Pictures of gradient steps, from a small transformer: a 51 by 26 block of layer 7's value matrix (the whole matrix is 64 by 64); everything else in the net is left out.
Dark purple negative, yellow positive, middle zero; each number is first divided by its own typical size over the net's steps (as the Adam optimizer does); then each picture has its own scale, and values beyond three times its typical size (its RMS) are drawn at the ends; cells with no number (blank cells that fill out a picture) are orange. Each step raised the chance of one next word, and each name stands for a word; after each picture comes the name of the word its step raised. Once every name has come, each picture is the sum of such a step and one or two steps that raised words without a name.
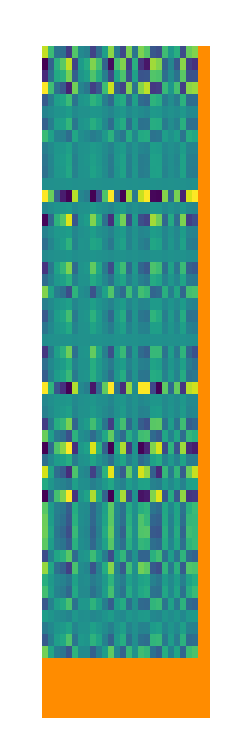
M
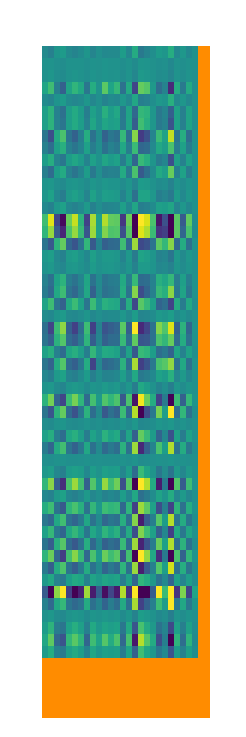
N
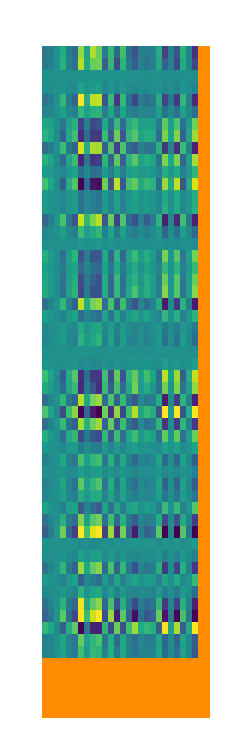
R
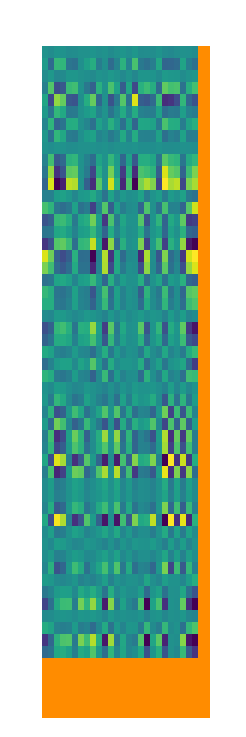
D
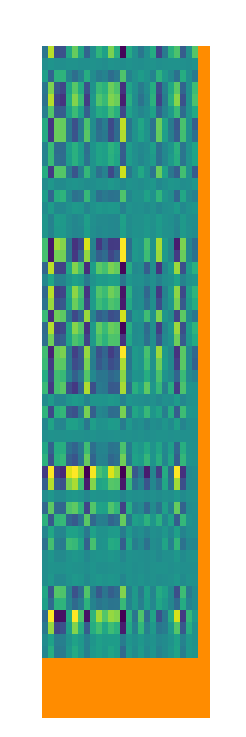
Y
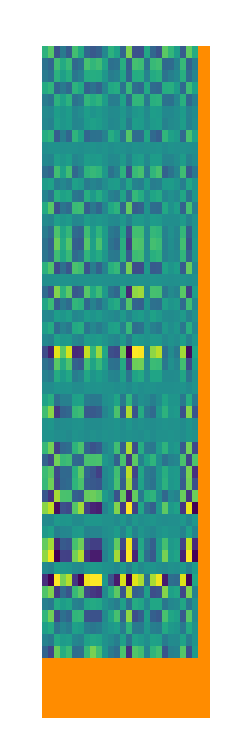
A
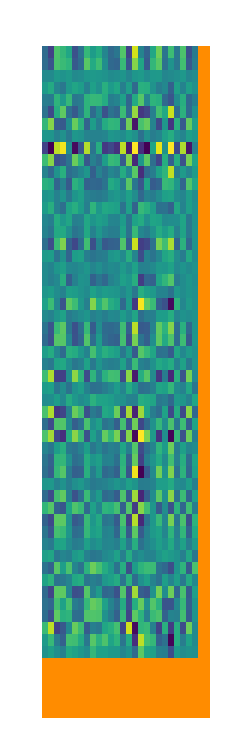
R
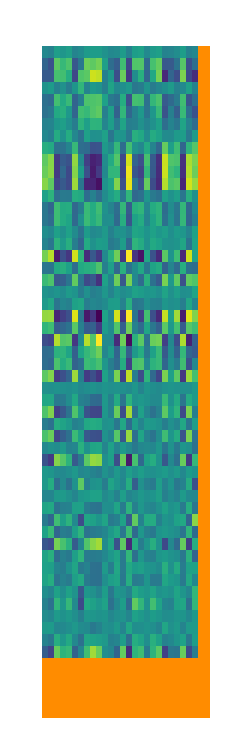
D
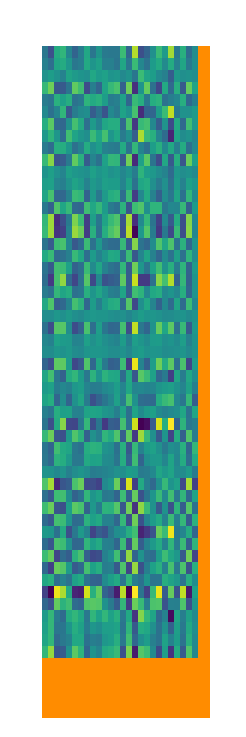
N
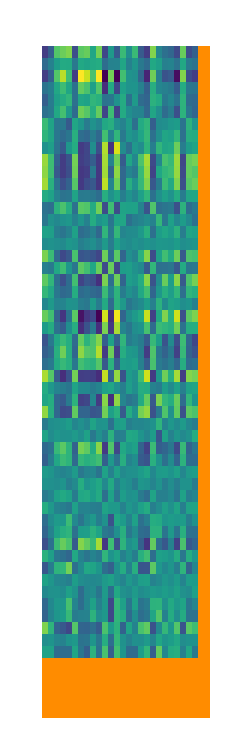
R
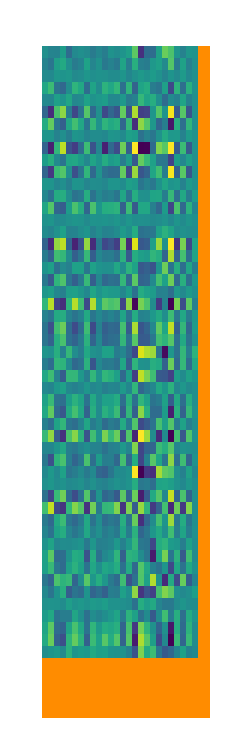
A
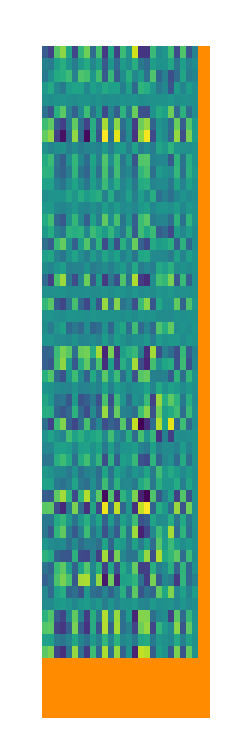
A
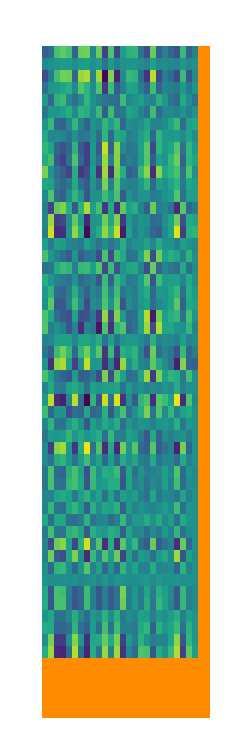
N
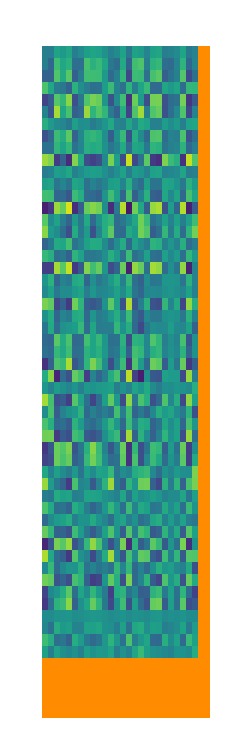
N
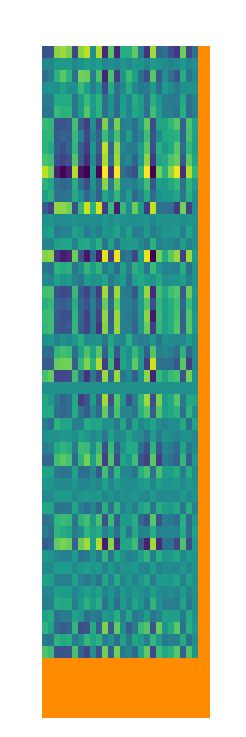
D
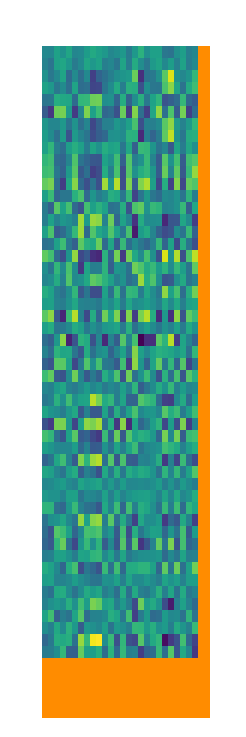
D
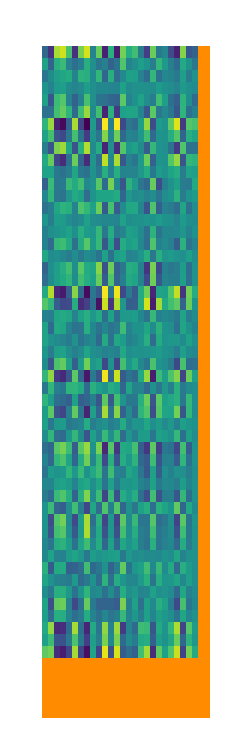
R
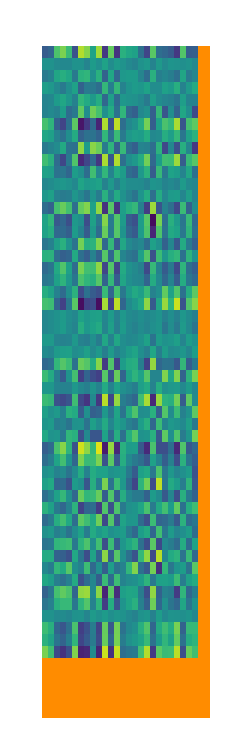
N
